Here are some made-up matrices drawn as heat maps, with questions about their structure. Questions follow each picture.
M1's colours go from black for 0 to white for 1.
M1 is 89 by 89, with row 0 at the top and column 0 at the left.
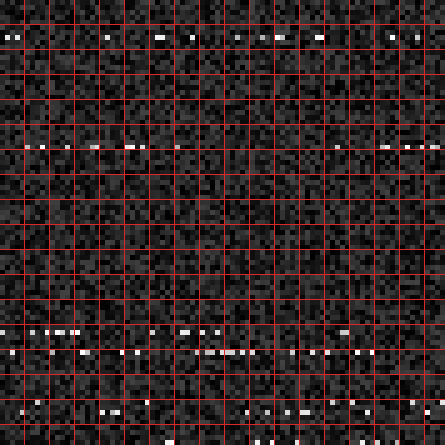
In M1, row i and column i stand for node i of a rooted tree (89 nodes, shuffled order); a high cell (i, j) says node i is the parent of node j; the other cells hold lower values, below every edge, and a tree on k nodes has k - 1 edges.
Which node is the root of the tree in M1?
80
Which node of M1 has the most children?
70
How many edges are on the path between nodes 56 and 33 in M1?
4
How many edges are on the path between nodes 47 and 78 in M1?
2
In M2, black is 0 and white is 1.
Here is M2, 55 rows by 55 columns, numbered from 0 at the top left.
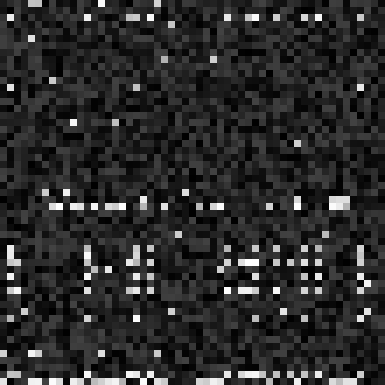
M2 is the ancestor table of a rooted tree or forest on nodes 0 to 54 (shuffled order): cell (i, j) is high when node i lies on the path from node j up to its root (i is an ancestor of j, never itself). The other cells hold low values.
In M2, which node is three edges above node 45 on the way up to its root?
2
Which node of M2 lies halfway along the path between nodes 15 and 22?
54
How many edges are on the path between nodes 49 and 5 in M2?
6
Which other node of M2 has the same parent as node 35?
18
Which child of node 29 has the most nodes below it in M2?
28
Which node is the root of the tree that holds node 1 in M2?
53
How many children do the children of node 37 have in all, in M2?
2
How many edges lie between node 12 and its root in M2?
8
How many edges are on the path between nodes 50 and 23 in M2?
4
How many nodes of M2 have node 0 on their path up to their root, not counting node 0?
4
